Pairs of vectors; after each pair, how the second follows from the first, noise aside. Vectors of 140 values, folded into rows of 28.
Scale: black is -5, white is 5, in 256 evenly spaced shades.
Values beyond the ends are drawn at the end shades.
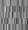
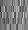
reversed.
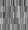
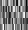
reversed, negated, scaled up.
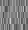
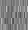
wrapped around, partly zeroed.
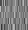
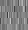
wrapped around, partly zeroed.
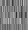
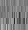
wrapped around, partly zeroed.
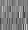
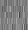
negated, shrunk.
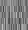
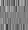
wrapped around, partly zeroed.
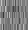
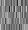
shuffled.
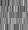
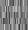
reversed.
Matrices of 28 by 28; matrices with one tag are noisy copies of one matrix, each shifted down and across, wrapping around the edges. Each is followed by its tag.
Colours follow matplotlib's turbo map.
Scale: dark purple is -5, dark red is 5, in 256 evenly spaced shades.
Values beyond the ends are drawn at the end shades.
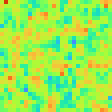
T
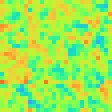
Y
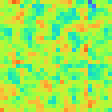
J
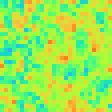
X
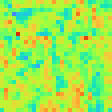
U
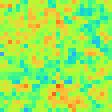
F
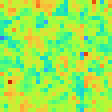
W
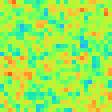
F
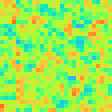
Y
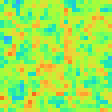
Y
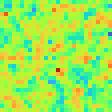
T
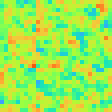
Y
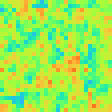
U
